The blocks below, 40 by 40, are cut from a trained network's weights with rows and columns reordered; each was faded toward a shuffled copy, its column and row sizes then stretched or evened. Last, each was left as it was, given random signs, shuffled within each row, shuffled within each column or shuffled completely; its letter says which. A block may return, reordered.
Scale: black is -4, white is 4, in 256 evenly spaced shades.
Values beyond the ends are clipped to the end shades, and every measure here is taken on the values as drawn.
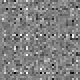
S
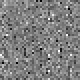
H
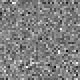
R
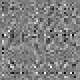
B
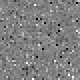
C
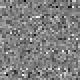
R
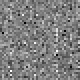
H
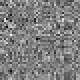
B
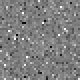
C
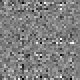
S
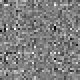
S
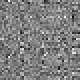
B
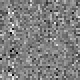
H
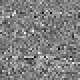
R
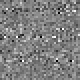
R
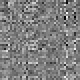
B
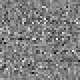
R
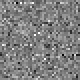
R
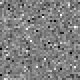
C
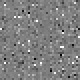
H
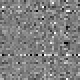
B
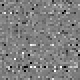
R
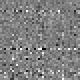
S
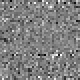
R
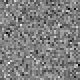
C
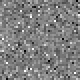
C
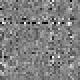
S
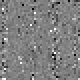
H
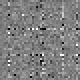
S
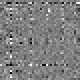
B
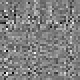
B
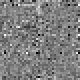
S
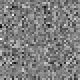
S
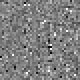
H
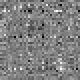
B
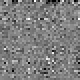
S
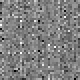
H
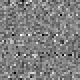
R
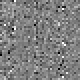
H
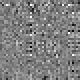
B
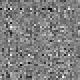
B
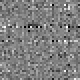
S
